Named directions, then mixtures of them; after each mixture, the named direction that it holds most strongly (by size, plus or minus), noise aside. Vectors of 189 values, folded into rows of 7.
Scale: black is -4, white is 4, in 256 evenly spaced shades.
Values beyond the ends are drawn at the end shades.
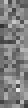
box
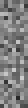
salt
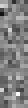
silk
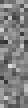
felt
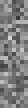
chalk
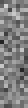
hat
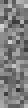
box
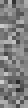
chalk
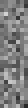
salt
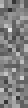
salt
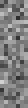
chalk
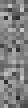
salt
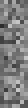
box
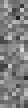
chalk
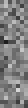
box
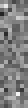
silk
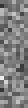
hat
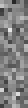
silk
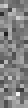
silk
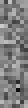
box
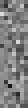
salt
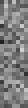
box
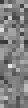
felt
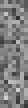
box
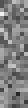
silk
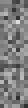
salt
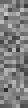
hat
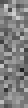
hat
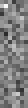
silk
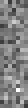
box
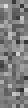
chalk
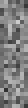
box
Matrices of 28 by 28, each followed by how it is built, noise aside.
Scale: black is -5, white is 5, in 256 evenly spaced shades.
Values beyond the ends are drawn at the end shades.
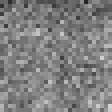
smooth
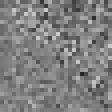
upper triangular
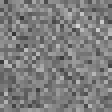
Toeplitz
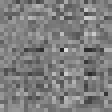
low rank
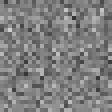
repeating columns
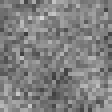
smooth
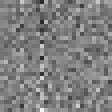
uneven columns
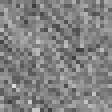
Toeplitz
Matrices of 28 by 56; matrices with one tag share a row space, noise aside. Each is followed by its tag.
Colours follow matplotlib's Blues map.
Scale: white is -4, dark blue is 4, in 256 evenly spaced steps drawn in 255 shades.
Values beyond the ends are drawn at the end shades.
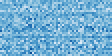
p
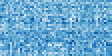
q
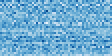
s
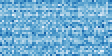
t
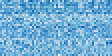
p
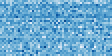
p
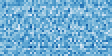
p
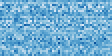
p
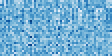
p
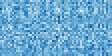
p
